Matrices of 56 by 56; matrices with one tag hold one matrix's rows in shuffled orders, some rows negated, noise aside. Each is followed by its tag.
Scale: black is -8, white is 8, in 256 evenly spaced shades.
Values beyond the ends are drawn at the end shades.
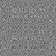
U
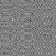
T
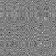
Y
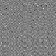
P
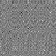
U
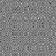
U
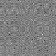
Y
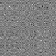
Y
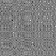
T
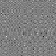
P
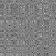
Y
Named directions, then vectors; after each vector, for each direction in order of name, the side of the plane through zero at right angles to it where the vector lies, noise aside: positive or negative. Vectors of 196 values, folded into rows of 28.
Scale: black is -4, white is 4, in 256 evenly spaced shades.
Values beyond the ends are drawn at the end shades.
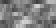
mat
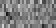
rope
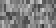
negative, positive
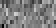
positive, negative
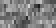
negative, positive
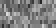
positive, negative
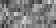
positive, negative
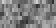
negative, negative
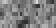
negative, negative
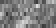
positive, positive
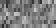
positive, negative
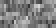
positive, negative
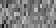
positive, negative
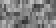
negative, positive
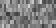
negative, positive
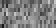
positive, negative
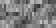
negative, positive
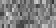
negative, negative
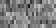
positive, negative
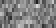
positive, positive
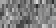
negative, negative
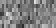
negative, negative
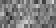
positive, positive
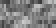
positive, negative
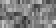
negative, positive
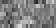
positive, positive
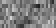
negative, negative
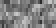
positive, negative
